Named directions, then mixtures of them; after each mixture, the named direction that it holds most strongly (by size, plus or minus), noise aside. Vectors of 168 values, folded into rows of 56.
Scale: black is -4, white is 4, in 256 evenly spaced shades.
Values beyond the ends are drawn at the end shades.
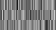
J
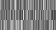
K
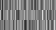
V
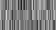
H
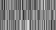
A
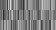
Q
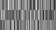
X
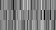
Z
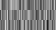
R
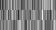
Q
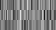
Z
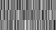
V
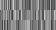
Q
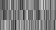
Q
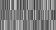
K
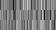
Z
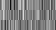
Q
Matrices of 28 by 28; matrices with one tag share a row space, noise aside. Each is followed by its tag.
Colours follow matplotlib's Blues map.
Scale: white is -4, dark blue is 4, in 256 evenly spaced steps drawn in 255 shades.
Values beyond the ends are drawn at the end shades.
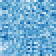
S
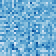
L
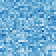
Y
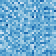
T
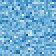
Y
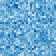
L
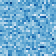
S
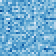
T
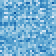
S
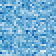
S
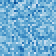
L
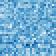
S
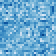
S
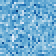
L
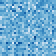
L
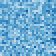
Y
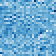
S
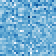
L
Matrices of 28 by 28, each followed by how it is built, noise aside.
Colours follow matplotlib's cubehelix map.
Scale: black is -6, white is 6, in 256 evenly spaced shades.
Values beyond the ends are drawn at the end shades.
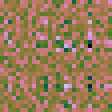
low rank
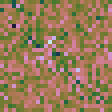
banded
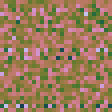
uneven rows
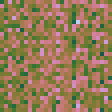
repeating rows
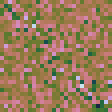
banded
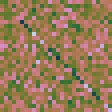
diagonal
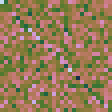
diagonal
